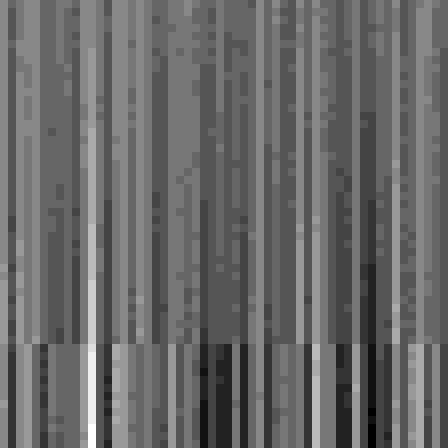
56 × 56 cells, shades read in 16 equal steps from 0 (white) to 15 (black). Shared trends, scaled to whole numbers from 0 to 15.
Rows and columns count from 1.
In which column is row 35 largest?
47
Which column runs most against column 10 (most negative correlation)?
38
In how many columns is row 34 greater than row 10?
26
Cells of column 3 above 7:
7
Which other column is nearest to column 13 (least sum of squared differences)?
23
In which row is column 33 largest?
50
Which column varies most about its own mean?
12
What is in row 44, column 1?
7
